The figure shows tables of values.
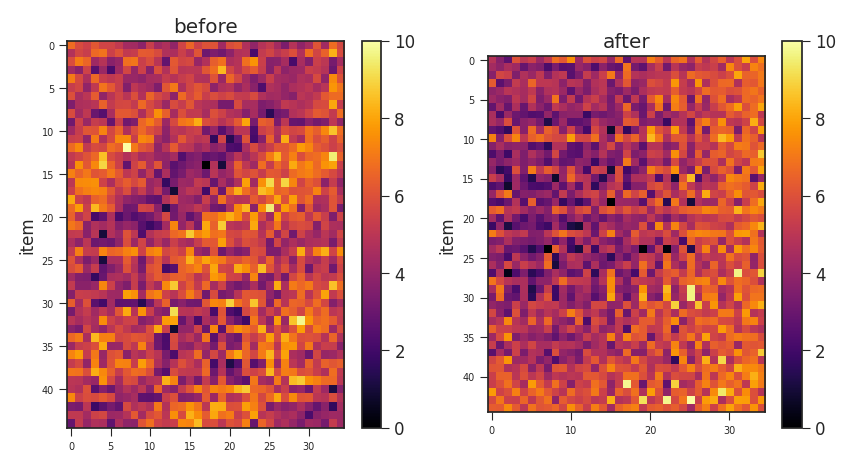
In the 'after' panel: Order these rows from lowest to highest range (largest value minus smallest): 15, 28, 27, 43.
28, 43, 15, 27
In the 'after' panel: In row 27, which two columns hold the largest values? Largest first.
31, 34
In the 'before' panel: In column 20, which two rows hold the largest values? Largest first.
30, 20
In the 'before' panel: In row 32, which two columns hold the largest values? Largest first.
29, 28
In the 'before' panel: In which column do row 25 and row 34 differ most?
4
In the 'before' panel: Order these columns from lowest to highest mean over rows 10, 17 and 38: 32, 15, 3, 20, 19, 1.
19, 20, 15, 32, 1, 3
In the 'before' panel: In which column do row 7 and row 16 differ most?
25
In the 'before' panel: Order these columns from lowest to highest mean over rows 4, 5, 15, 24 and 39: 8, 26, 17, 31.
17, 26, 8, 31
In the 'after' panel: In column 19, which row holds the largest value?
43
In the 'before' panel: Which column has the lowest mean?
12
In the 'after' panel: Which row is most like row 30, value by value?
29
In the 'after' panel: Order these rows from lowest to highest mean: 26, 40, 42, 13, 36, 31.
13, 26, 36, 31, 40, 42
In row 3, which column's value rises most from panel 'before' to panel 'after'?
5
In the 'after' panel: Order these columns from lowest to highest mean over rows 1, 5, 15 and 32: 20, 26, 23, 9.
9, 23, 26, 20
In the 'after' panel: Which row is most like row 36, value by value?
3
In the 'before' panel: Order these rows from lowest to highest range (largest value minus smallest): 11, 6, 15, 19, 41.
6, 15, 41, 11, 19
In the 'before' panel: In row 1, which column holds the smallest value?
23
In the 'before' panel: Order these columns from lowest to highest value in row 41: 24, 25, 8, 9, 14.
9, 14, 8, 24, 25
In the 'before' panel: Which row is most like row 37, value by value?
11
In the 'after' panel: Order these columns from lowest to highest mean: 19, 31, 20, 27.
19, 20, 27, 31
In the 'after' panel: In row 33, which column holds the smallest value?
12
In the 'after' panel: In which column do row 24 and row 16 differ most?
22
